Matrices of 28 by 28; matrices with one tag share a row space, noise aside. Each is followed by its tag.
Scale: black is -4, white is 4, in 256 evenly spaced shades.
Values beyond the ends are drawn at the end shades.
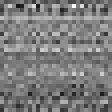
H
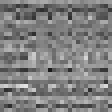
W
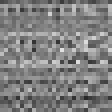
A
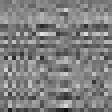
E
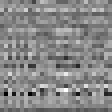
E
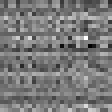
A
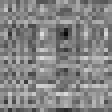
E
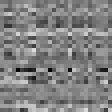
W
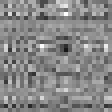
E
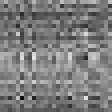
A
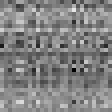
H
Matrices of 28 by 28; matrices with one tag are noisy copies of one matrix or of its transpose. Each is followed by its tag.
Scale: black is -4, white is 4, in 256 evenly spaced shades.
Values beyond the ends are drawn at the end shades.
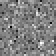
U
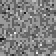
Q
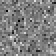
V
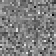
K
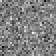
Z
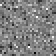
Q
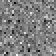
V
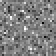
Z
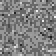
V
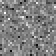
Z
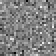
K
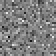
Q
